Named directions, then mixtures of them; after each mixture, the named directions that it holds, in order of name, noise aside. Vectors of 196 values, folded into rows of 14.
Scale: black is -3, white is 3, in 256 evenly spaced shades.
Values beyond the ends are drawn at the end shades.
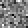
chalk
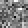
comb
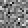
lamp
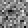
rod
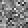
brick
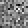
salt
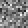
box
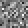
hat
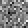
brick, lamp, rod.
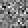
box, hat, lamp.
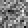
rod.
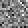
chalk, hat, rod.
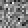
comb, lamp.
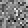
brick, hat, salt.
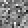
box, lamp, salt.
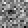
brick, rod.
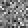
hat, lamp.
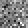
comb, hat, lamp.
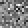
salt.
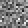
box, lamp, salt.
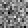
hat, lamp, rod.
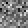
box.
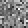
rod, salt.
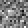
rod.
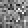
box, salt.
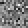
salt.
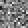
lamp.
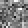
comb.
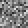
box, brick, salt.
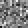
box, comb, salt.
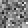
brick, comb.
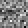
box, rod.
